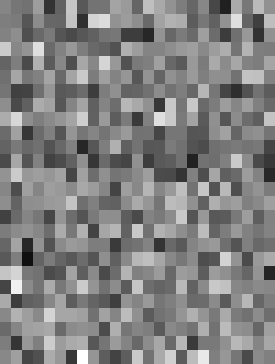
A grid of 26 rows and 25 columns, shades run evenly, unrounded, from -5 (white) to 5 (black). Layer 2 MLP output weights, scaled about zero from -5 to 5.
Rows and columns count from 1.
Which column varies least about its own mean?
4
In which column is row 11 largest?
8
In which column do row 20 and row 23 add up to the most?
25
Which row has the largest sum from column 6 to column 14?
3
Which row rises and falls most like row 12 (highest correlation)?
21
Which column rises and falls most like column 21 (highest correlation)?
13
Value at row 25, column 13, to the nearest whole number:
1
